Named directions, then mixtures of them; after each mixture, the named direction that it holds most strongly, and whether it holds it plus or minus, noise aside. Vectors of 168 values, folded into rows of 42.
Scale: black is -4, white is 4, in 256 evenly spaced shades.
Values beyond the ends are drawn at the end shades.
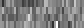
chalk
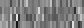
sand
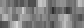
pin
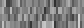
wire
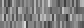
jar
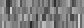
wire, plus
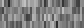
chalk, minus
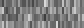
chalk, plus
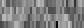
chalk, minus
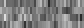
pin, plus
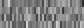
jar, minus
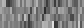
wire, plus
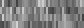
pin, plus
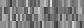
sand, plus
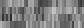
pin, minus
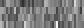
chalk, plus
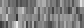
pin, plus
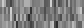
sand, plus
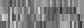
sand, plus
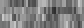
pin, plus
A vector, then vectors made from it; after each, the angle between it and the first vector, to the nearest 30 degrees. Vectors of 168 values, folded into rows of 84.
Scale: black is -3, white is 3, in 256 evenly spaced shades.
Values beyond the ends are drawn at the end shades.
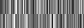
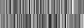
120 degrees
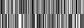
90 degrees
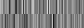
150 degrees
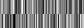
120 degrees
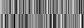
150 degrees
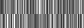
30 degrees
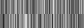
60 degrees
